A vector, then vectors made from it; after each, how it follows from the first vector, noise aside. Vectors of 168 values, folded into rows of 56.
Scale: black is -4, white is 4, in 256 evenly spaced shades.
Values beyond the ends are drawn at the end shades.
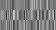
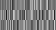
copied.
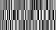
negated, scaled up.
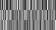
wrapped around, negated.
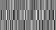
negated.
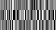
negated, scaled up.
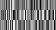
negated, scaled up.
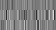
partly zeroed.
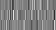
partly zeroed.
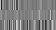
wrapped around, partly zeroed.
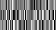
negated, scaled up.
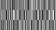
copied.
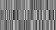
negated.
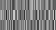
copied.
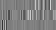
wrapped around, partly zeroed.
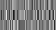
negated.
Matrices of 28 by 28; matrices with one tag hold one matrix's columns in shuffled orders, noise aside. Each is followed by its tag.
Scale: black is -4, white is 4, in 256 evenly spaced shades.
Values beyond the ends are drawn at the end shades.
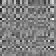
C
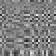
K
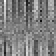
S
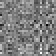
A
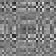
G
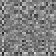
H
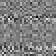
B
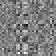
A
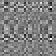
G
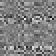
B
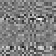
B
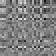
C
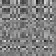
C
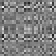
G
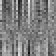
S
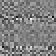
B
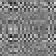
G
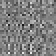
A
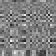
K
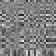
K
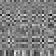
K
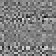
B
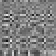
K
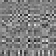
K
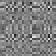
G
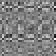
G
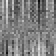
S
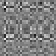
G
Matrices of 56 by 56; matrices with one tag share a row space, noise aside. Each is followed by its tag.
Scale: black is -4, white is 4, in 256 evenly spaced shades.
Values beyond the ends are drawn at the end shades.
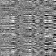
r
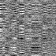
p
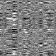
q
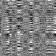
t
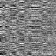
p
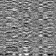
q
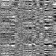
r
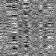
q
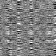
t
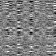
t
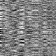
p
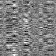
q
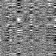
t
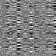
t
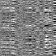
r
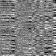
r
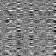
t
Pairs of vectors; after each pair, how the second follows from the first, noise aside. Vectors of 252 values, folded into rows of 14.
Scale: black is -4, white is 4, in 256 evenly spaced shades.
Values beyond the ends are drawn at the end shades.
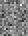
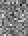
negated.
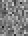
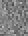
negated, shrunk.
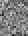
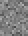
shrunk.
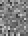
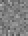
negated, shrunk.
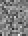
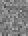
negated, shrunk.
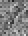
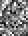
wrapped around, negated, scaled up.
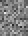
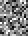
wrapped around, negated, scaled up.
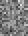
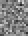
sign-scrambled.
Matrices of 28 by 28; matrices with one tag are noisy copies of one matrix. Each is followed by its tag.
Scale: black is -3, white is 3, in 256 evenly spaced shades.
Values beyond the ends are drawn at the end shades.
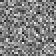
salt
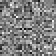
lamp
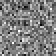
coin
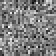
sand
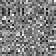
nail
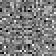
lamp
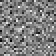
salt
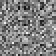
coin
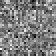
sand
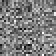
lamp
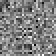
lamp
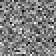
salt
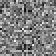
lamp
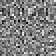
nail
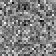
coin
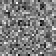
coin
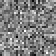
sand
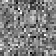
sand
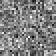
sand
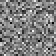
salt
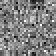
sand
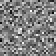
salt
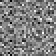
salt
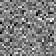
salt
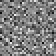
salt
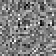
coin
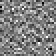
salt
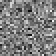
lamp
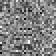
lamp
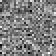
lamp
